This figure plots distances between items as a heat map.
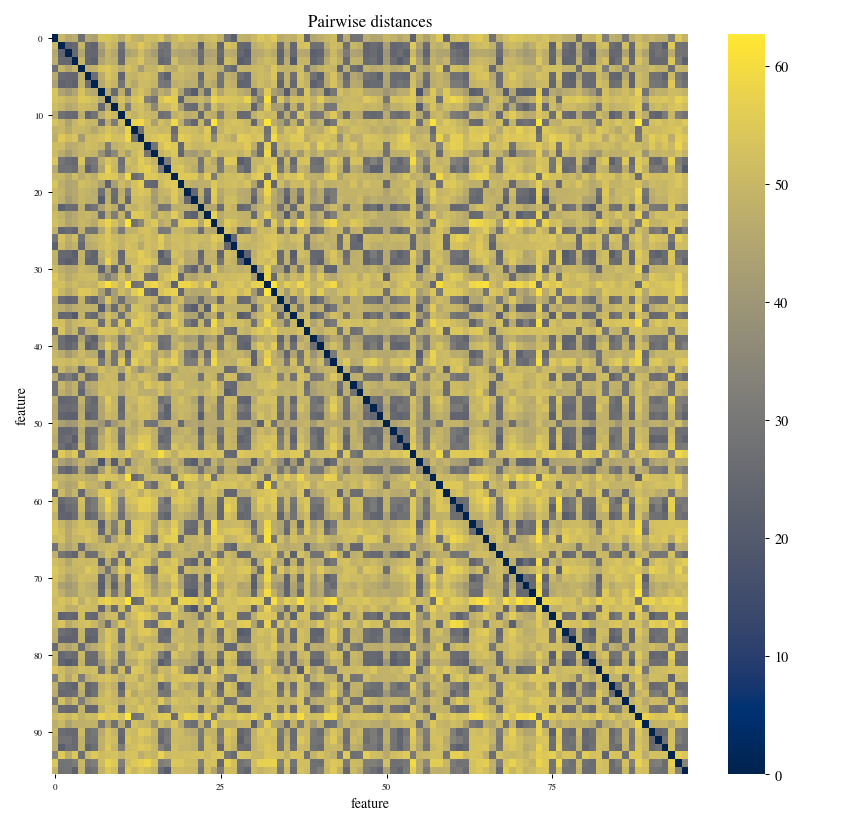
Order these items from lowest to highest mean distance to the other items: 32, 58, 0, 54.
0, 58, 54, 32
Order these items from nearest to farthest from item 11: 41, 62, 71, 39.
41, 71, 39, 62
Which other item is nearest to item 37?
82
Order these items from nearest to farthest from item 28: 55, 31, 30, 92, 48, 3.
3, 92, 48, 55, 30, 31
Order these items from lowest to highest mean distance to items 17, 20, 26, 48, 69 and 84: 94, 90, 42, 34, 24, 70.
34, 90, 94, 70, 42, 24
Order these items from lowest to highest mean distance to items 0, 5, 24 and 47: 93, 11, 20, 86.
86, 93, 20, 11
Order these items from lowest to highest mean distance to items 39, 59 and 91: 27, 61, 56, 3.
3, 56, 61, 27
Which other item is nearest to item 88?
57
